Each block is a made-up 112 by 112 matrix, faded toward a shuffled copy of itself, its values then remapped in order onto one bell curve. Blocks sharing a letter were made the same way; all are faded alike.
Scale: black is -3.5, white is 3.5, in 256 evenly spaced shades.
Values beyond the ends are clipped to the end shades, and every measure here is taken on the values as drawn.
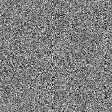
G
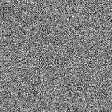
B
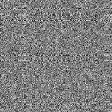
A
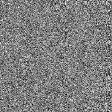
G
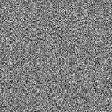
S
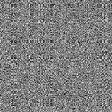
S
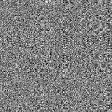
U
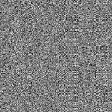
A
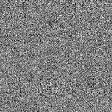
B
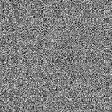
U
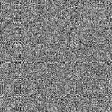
A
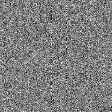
G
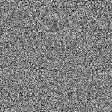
B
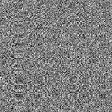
S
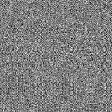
S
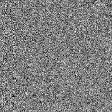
G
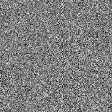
G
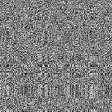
S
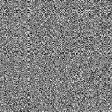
A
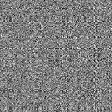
A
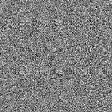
U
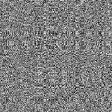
A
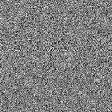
B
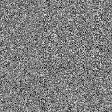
G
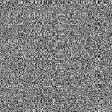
A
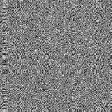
S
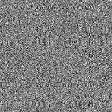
U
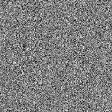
G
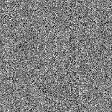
G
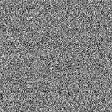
U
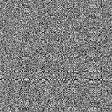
A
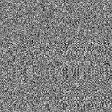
A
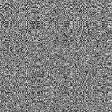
A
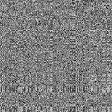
S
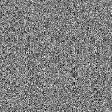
G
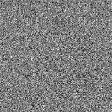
B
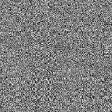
A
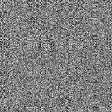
A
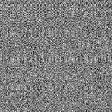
S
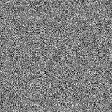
U
